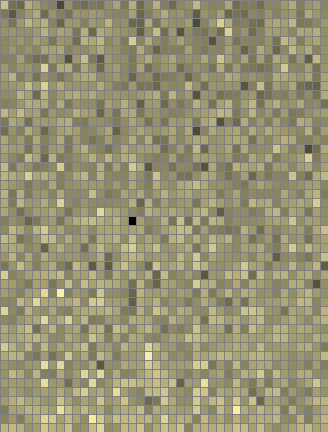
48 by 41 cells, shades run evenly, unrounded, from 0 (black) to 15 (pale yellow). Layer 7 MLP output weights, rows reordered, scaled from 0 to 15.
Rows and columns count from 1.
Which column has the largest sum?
6
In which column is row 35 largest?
1
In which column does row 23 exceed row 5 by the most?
27
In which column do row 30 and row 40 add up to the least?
12
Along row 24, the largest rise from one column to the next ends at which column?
13
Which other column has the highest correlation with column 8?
30
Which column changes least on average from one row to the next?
34
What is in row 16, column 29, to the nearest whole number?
10
